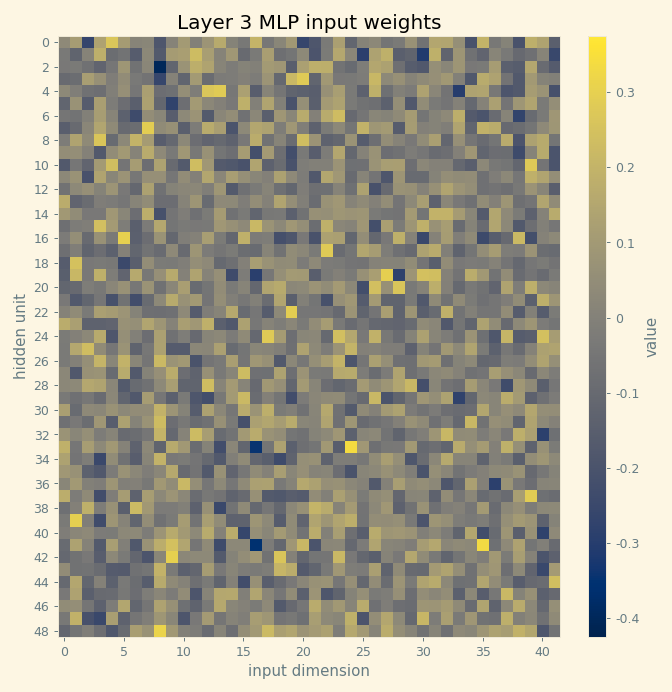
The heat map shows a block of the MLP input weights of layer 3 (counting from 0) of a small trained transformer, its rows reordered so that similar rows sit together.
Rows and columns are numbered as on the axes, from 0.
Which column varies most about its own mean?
8
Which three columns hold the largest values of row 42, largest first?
9, 18, 23
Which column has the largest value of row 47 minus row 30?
24
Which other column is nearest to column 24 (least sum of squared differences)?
37
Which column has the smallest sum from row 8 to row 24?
38
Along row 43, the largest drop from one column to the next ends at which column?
20
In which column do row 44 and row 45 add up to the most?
1
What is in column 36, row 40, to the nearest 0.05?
-0.1
